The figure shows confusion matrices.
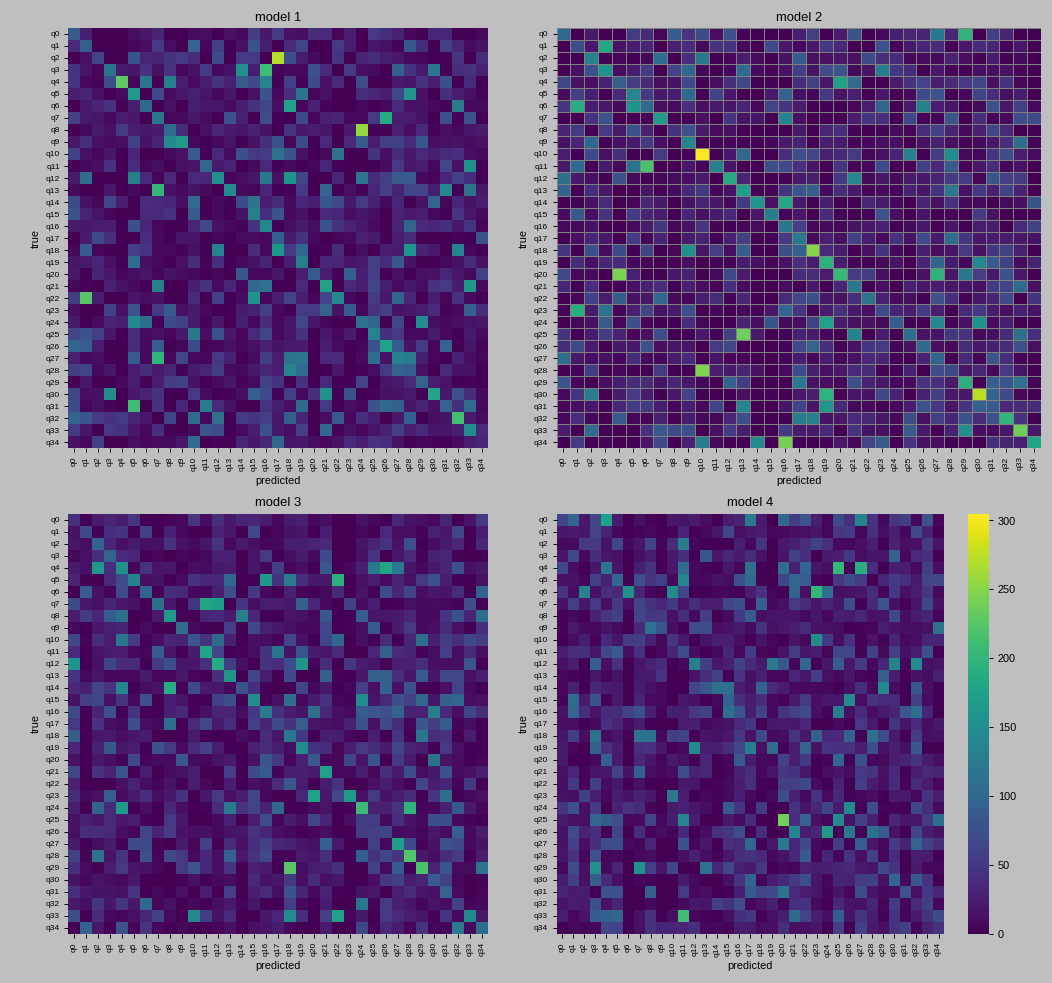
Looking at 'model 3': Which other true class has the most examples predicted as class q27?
q4
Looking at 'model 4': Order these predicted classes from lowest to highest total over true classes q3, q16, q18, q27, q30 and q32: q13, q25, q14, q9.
q9, q14, q13, q25
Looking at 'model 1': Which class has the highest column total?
q16
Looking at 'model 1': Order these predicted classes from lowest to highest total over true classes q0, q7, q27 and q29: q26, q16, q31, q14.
q14, q31, q16, q26
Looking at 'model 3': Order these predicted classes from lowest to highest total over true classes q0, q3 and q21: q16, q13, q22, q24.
q22, q24, q13, q16
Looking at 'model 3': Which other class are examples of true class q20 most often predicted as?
q30
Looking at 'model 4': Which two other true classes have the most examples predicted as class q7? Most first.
q29, q18
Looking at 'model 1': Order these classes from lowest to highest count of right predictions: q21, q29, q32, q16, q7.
q29, q7, q16, q21, q32
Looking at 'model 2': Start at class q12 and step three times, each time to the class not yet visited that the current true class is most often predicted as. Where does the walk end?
q29
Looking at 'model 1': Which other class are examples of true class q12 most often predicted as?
q18
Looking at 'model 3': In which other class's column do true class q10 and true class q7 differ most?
q11
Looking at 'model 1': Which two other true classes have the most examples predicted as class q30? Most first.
q3, q14
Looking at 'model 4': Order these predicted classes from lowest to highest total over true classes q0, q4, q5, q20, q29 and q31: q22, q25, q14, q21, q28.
q14, q28, q21, q22, q25
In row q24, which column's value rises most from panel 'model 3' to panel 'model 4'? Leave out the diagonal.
q26
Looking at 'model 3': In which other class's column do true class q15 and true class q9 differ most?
q24
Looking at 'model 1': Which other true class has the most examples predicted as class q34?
q17
